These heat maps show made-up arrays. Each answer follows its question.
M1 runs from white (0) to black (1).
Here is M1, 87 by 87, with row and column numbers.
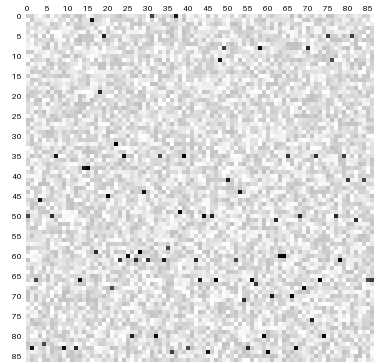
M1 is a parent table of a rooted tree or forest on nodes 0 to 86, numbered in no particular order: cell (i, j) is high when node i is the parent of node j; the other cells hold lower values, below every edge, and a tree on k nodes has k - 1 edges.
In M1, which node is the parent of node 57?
67
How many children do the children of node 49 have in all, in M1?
2
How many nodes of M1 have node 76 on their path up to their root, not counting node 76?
2
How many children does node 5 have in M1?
3
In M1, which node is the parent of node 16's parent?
83
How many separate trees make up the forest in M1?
7
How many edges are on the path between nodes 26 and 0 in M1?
4
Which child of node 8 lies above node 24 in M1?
58
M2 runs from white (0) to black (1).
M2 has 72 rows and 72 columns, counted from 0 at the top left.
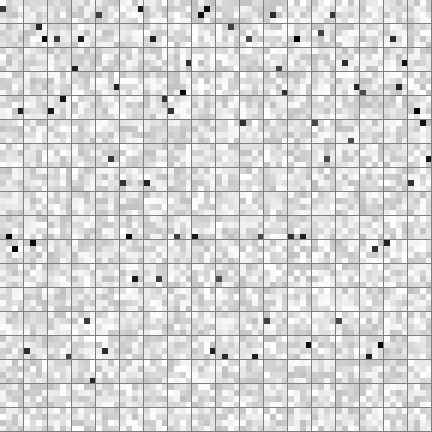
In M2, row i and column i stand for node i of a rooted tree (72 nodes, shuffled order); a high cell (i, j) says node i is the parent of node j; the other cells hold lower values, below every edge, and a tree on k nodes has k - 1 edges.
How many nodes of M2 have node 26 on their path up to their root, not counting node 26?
7
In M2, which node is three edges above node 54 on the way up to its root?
11
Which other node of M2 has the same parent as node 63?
51
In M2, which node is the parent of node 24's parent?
15
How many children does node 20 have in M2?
3
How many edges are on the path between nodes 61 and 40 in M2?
5
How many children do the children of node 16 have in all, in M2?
3
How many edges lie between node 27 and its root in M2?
9
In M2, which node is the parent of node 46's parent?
59
